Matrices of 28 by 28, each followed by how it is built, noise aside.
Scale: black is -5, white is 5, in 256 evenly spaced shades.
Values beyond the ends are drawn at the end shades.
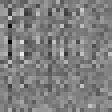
low rank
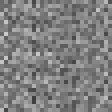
repeating rows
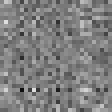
low rank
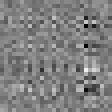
low rank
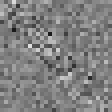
banded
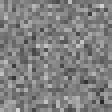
noise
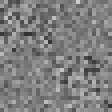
block diagonal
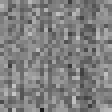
blocks
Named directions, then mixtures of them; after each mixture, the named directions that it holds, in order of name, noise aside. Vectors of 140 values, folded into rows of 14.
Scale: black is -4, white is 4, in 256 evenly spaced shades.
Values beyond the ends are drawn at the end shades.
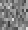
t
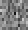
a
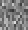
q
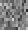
a, t.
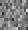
a, t.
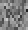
a, q, t.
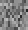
a, q, t.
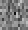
a.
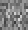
a, q, t.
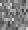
t.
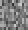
a, q.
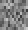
q, t.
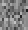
a, q, t.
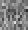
a, q.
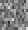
t.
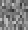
q.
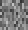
a, q.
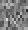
q, t.
